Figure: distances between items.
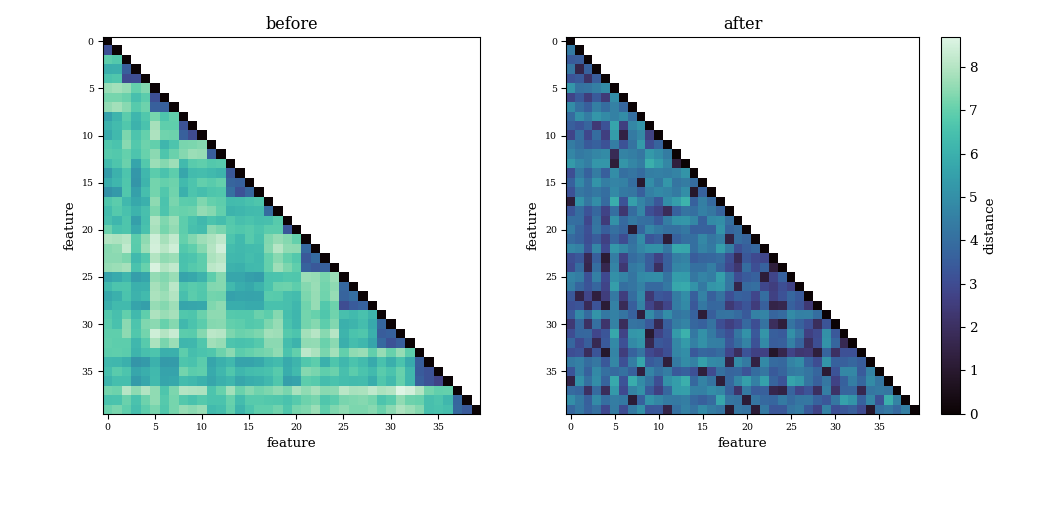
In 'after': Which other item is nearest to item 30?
24
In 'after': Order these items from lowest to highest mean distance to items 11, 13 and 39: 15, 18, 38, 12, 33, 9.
18, 12, 33, 9, 38, 15
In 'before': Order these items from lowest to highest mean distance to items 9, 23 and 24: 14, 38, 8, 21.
21, 8, 14, 38
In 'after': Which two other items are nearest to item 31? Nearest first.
9, 32
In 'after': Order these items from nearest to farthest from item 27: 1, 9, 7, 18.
1, 9, 18, 7
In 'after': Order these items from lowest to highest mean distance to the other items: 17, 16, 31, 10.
10, 31, 16, 17
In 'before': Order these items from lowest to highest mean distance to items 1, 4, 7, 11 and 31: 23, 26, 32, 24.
32, 26, 23, 24
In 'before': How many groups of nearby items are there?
13
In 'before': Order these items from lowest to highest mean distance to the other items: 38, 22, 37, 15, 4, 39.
15, 4, 38, 39, 22, 37
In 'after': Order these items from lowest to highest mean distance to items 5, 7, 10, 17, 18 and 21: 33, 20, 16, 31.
33, 20, 31, 16
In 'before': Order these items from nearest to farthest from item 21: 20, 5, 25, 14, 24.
24, 14, 20, 25, 5
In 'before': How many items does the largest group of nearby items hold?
4
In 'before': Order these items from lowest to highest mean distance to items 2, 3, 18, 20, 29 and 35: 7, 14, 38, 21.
14, 38, 7, 21
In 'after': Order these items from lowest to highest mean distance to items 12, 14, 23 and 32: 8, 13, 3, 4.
4, 3, 13, 8
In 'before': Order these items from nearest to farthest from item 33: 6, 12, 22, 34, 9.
34, 6, 9, 12, 22
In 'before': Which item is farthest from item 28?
37
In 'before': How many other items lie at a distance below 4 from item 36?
3
